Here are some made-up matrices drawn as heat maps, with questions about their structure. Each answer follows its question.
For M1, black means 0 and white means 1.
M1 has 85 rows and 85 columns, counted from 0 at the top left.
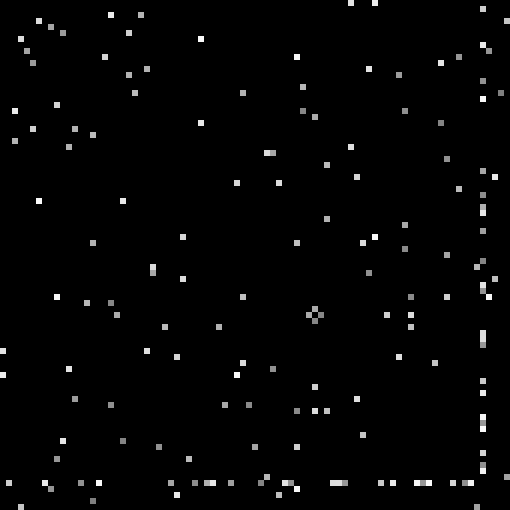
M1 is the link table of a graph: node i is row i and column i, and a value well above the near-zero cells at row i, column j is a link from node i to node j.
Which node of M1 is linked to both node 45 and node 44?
node 25
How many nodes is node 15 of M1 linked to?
3
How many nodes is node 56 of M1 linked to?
1
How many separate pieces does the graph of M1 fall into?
4
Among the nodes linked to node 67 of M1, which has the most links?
node 18
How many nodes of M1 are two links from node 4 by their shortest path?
1
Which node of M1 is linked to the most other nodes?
node 80
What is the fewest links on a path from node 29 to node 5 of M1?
5
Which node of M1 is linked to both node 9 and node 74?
node 49
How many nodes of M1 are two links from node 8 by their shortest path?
1
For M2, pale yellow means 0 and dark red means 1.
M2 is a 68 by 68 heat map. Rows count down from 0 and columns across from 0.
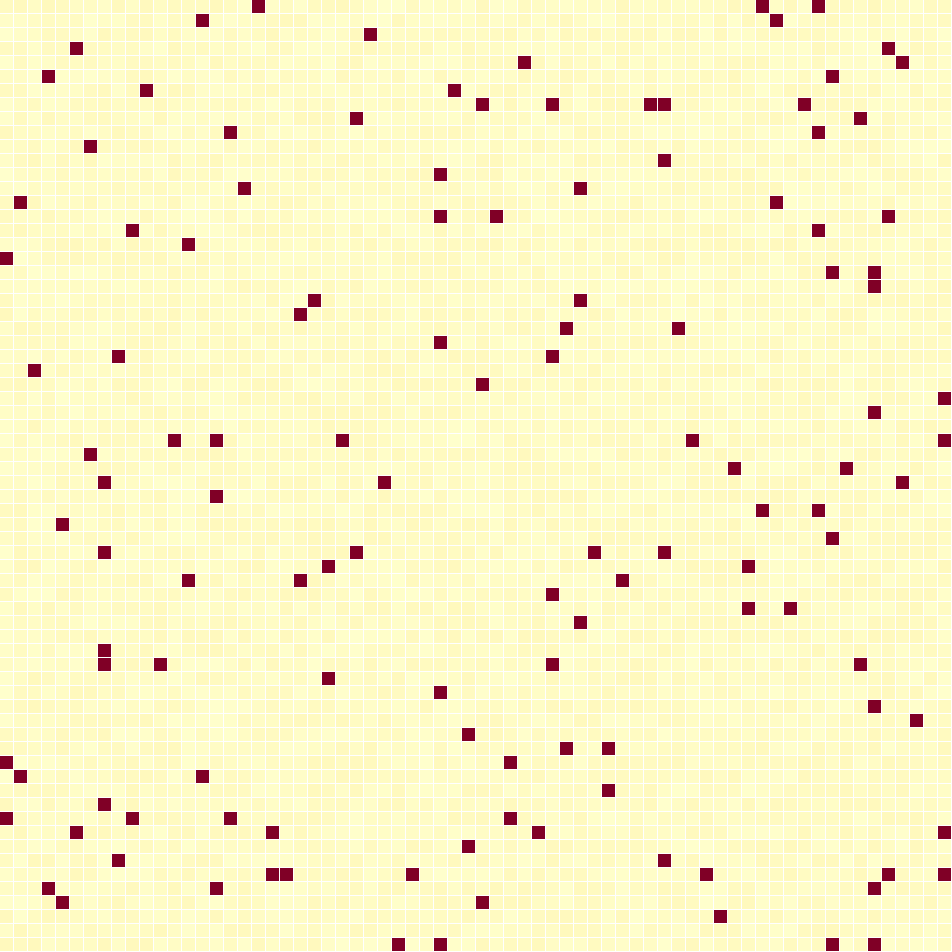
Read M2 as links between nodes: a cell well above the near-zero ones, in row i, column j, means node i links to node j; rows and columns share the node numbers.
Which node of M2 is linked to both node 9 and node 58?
node 16
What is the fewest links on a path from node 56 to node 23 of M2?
4
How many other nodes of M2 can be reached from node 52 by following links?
2
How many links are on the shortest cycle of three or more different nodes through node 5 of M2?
6
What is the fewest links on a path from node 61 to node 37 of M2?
6
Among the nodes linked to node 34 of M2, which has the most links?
node 7
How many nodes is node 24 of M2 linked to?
1
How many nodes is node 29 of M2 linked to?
1
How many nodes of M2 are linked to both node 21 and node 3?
0
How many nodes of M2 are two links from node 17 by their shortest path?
1
